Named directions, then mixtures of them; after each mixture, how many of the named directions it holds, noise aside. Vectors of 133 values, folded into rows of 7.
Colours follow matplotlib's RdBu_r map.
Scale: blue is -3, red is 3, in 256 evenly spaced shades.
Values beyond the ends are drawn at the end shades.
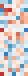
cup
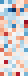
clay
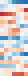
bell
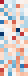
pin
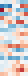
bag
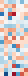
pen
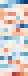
two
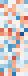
two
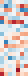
three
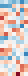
three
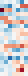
one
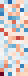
four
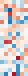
three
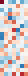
three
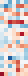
four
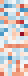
two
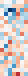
three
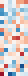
four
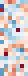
three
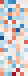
four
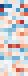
one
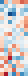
three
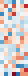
one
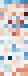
four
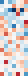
one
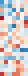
two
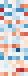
one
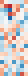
three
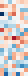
three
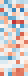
four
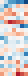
four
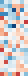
two
